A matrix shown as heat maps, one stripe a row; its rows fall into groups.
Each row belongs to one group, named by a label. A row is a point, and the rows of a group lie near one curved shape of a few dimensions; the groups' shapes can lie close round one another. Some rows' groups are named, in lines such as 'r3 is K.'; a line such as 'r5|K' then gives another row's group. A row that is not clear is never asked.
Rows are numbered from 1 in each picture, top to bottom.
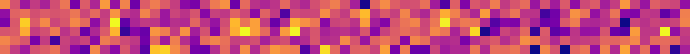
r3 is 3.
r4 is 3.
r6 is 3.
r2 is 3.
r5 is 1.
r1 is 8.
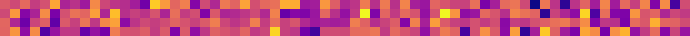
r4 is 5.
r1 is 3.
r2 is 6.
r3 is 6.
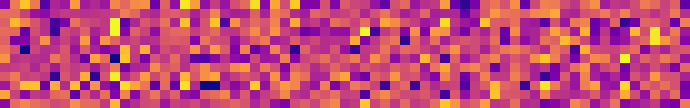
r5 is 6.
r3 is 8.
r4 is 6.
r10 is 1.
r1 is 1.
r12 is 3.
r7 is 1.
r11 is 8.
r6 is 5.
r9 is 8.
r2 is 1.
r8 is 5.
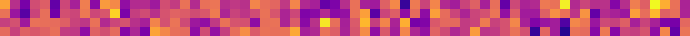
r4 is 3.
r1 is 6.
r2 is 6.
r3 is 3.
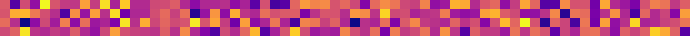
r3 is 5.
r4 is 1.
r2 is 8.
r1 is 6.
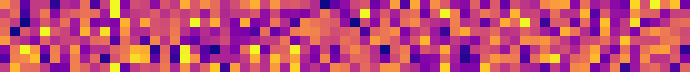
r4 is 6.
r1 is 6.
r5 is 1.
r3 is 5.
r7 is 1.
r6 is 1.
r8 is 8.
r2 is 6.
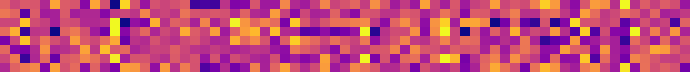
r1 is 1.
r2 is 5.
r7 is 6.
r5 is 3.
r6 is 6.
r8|1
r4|6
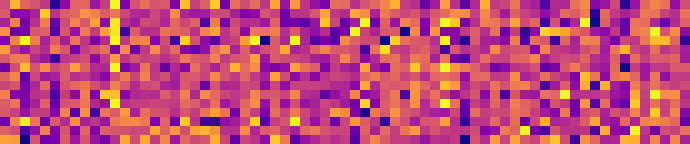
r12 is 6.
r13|8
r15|5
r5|1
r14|1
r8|3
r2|6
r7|1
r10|6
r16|5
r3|6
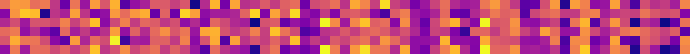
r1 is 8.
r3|3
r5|8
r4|5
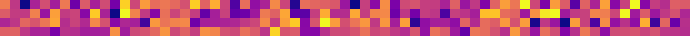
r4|5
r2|1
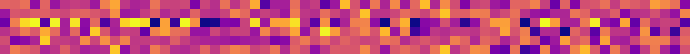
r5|6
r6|5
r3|1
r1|1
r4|3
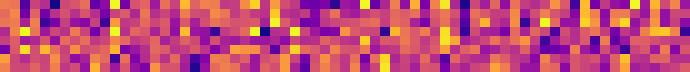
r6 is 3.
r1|6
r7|8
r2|5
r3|5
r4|1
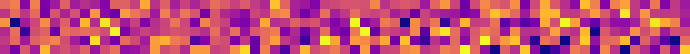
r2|1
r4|6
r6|5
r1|5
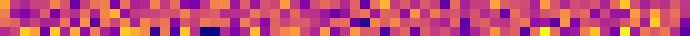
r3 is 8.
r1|8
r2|6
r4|1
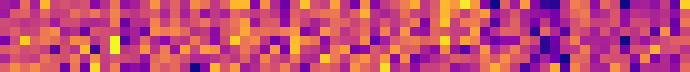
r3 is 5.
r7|3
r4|3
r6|8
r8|8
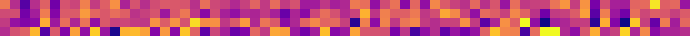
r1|6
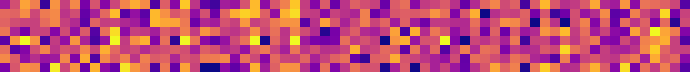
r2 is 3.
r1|1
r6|6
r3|3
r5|1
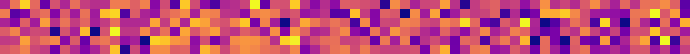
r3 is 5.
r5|3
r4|8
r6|5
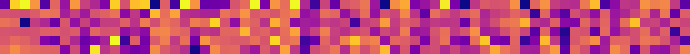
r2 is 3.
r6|8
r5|5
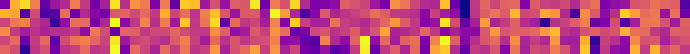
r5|6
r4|1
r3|8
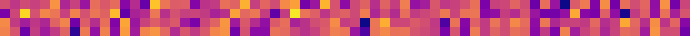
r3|8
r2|3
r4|8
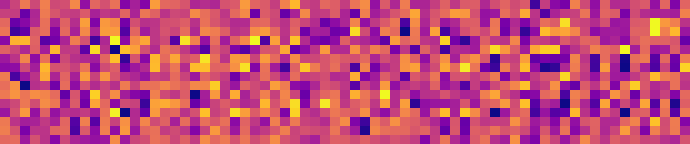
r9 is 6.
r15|8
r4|6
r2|5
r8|5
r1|3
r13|5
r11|8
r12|3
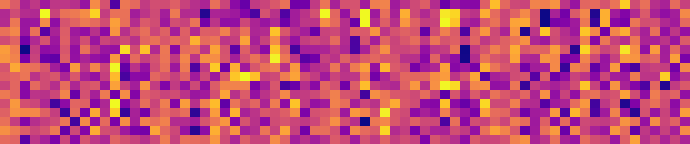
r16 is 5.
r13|8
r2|6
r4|5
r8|8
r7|5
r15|8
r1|1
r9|3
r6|5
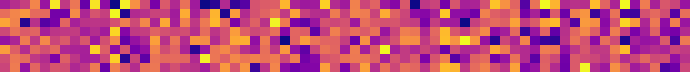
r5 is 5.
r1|1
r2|8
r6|8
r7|5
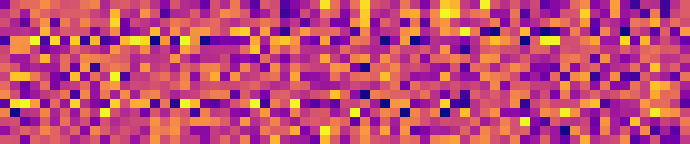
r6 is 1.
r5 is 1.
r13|6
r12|1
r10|6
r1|3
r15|3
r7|6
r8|8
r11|8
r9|8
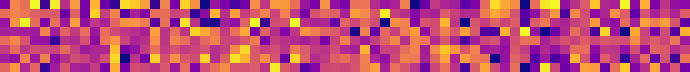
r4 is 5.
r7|5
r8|5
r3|1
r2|8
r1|1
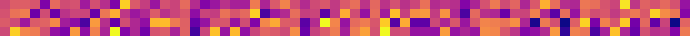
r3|3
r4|8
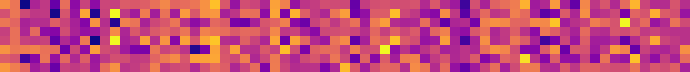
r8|1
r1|5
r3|1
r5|8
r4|5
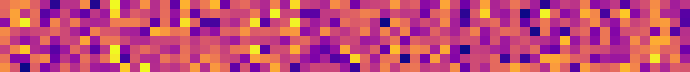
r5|6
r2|5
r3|1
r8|5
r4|3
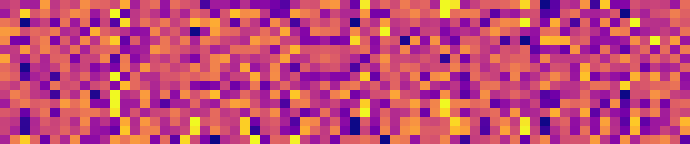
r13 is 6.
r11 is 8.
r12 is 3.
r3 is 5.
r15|5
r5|6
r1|6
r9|6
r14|5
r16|1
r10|1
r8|5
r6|3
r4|8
